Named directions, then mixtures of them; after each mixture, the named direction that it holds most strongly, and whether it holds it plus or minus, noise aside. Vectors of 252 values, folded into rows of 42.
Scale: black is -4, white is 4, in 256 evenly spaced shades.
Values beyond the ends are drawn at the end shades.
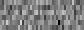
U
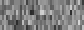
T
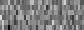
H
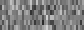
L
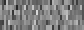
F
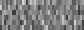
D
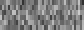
D, minus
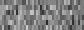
T, minus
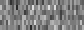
L, minus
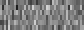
F, plus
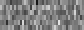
U, minus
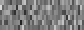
D, plus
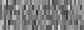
F, minus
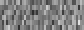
H, minus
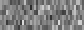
U, minus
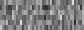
U, plus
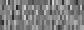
F, plus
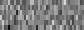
H, plus
